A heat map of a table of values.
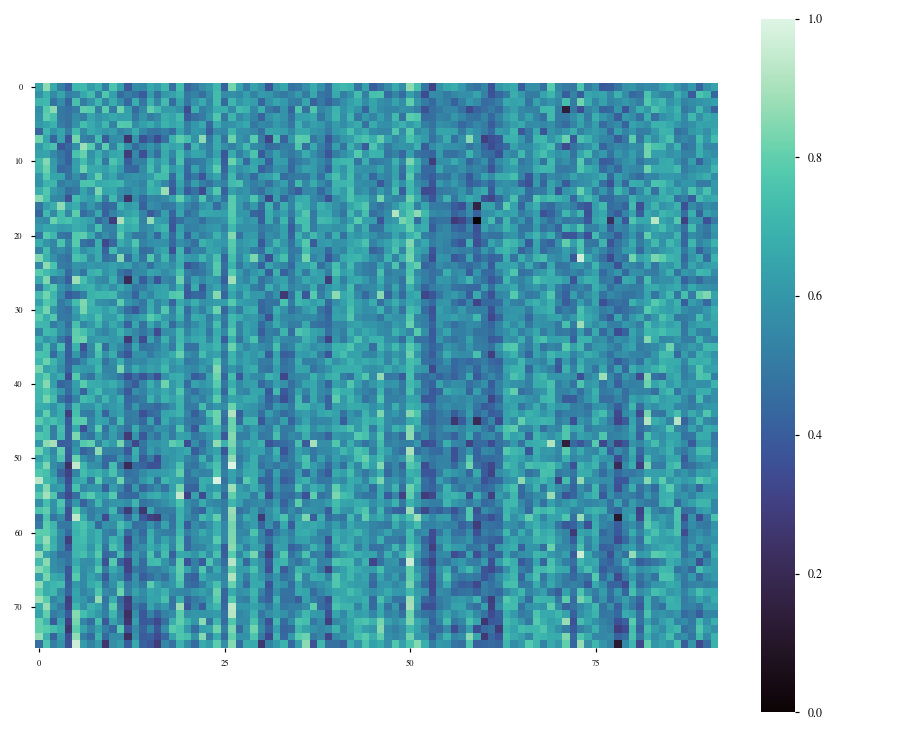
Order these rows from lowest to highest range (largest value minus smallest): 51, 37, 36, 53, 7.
37, 36, 7, 53, 51
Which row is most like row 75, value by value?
58
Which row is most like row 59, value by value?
20
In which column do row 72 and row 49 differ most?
22
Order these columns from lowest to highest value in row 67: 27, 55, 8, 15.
27, 55, 8, 15
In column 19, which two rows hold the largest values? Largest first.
55, 70
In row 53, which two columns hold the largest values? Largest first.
24, 0
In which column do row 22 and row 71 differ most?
12
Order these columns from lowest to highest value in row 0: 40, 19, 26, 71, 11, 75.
71, 75, 11, 40, 19, 26
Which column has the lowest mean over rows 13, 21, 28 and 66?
53
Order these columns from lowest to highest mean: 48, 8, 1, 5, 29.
48, 29, 8, 5, 1
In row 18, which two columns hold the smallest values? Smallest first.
59, 77
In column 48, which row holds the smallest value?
57
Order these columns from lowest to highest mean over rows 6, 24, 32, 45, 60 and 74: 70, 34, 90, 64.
34, 70, 90, 64
